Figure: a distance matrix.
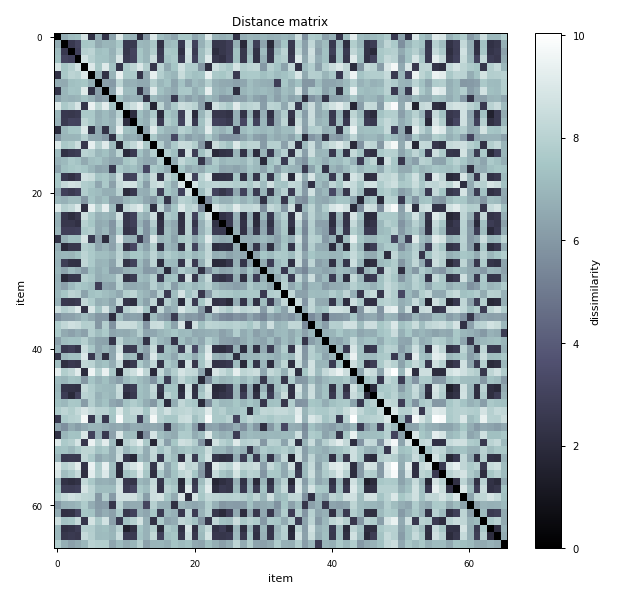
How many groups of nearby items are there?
9
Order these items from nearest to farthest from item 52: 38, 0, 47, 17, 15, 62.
62, 47, 38, 17, 15, 0
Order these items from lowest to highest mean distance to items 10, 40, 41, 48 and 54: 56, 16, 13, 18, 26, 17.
18, 26, 13, 17, 16, 56
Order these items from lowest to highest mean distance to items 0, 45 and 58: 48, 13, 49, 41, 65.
41, 49, 13, 65, 48
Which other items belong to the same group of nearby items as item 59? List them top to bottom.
19, 37
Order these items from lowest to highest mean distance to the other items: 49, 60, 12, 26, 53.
60, 26, 12, 53, 49
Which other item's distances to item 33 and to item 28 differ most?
48
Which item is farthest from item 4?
49
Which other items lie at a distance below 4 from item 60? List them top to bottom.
8, 13, 17, 36, 39
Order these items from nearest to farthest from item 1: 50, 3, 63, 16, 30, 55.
63, 3, 50, 30, 16, 55
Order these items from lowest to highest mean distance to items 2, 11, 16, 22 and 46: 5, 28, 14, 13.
14, 13, 28, 5
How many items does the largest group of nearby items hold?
25
